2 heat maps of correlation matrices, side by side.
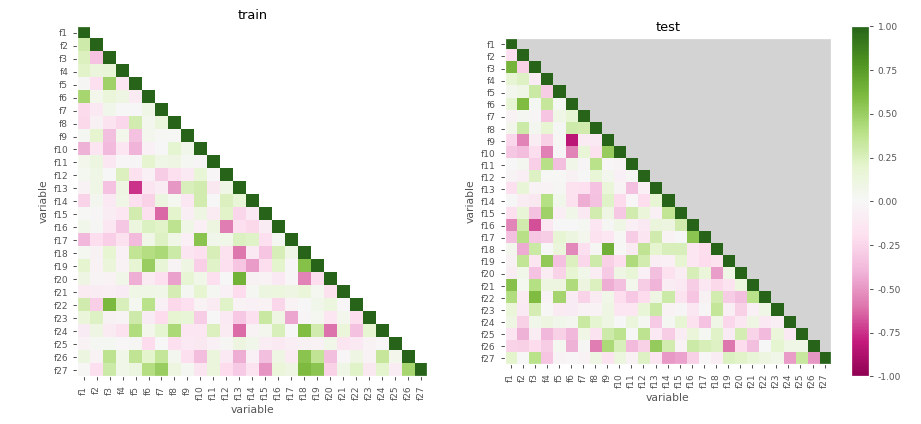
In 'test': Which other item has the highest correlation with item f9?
f18
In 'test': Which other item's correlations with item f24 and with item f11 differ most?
f19
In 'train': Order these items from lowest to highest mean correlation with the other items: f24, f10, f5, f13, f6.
f13, f10, f5, f24, f6
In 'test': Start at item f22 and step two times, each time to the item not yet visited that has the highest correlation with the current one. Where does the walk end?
f1
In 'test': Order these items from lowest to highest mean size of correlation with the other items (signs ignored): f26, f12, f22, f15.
f12, f15, f22, f26
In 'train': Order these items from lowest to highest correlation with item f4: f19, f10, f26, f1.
f10, f19, f26, f1
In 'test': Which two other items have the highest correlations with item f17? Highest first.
f16, f2
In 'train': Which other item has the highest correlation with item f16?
f8
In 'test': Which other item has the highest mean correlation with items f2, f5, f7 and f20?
f6
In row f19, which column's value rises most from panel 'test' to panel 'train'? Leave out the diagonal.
f26
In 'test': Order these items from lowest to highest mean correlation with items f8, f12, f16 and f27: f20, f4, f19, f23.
f4, f23, f20, f19
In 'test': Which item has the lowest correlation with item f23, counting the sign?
f20
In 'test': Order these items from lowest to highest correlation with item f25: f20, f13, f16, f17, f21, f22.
f22, f21, f13, f17, f16, f20
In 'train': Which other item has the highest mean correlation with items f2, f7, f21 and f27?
f18
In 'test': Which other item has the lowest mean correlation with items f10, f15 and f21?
f13
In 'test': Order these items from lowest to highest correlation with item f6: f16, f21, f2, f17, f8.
f16, f17, f8, f21, f2
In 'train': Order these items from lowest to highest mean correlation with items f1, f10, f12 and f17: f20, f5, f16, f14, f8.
f5, f16, f8, f20, f14
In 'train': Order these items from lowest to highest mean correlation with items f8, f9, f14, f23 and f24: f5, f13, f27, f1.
f13, f1, f27, f5
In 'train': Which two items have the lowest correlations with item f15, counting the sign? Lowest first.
f7, f27
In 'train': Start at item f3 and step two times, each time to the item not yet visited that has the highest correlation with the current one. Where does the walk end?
f6
